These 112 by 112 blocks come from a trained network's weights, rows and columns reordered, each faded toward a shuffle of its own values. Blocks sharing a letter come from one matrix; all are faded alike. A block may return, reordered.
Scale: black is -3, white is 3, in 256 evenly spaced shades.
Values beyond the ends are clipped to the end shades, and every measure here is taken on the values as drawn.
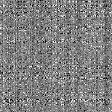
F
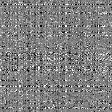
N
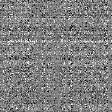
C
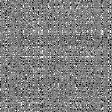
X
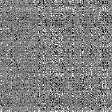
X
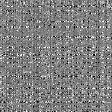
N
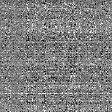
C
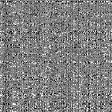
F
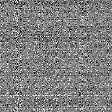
C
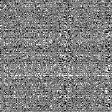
C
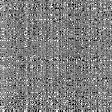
N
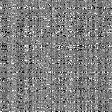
N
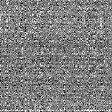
C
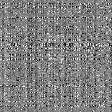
N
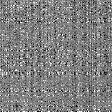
N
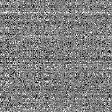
C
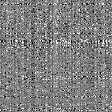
N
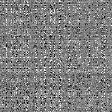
X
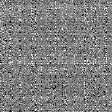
X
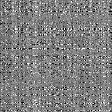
N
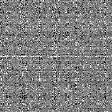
C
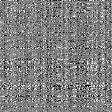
N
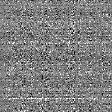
C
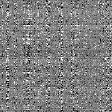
X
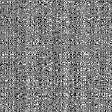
N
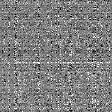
C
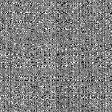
F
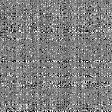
N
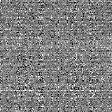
C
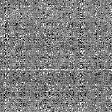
C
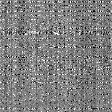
N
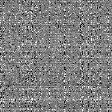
X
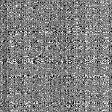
N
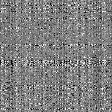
N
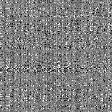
F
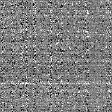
C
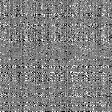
N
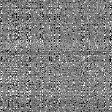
X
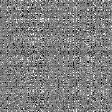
X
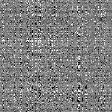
X
